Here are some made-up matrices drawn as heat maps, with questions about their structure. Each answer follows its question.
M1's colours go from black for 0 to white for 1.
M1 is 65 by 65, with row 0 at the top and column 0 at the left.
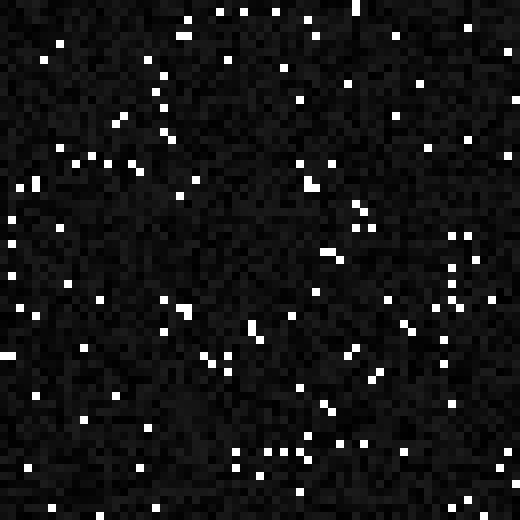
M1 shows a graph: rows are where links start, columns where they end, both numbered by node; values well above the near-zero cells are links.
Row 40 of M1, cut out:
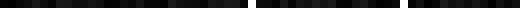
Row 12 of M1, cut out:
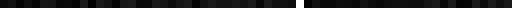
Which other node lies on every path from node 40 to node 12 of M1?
node 37
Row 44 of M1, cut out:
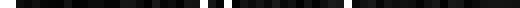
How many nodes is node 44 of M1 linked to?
5
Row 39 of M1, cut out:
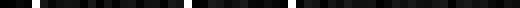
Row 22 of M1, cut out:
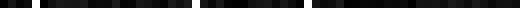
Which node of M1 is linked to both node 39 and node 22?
node 4
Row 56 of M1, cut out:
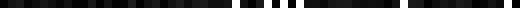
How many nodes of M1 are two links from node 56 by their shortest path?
9
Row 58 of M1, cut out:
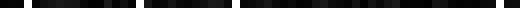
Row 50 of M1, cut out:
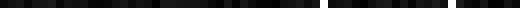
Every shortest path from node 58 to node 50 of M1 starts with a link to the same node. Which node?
node 29
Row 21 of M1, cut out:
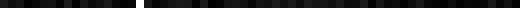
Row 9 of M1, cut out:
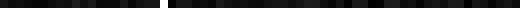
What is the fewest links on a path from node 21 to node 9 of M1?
7
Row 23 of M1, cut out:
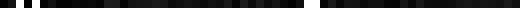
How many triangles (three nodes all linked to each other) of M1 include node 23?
2
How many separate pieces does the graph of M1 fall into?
4
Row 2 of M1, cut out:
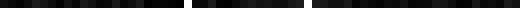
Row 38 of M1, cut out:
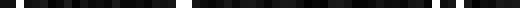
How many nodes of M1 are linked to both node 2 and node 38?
1
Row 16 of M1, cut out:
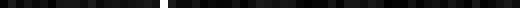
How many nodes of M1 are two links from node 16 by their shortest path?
4
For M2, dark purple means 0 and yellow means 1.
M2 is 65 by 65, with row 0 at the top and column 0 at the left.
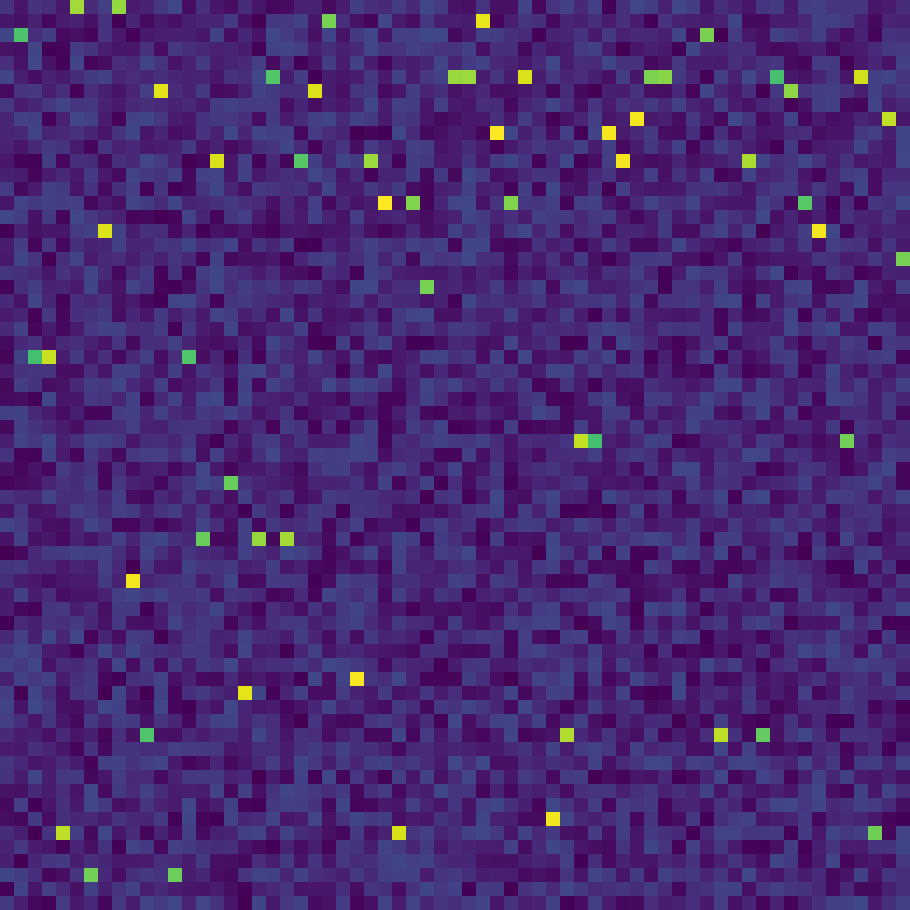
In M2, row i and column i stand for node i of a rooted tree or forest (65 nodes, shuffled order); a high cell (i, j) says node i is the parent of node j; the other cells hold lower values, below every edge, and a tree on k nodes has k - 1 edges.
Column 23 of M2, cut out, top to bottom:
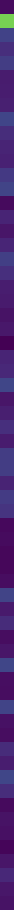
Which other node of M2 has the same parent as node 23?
34
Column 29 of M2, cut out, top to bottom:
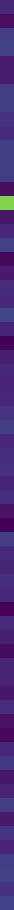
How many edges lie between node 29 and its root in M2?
2
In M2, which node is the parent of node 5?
0
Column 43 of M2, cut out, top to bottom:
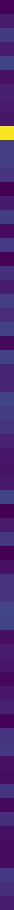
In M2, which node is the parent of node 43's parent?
41
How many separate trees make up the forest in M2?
8
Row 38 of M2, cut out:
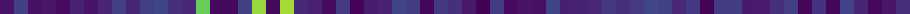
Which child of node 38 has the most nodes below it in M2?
14
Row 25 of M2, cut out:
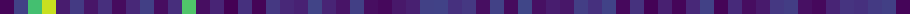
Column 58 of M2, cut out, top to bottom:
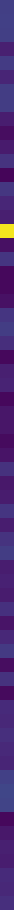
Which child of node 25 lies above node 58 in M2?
2
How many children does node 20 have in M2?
1
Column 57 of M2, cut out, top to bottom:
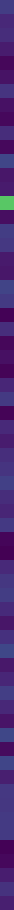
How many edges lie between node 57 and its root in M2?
2
